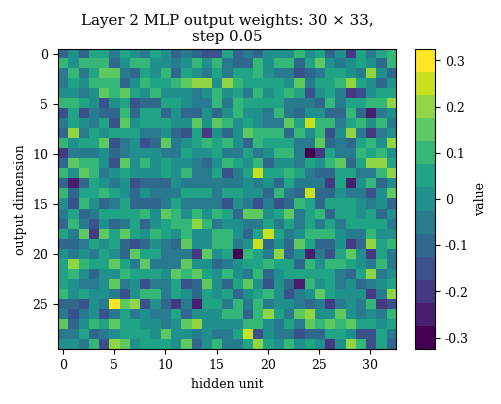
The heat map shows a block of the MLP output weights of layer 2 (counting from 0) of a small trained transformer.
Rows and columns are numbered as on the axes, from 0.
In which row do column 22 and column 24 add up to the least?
20
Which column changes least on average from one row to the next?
27
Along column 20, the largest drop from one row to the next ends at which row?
19
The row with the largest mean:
3
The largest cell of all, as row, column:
25, 5
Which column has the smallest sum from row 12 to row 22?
17
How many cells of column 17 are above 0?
11
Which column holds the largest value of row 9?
32
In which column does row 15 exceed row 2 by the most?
23
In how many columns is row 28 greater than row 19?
15
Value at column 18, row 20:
0.1
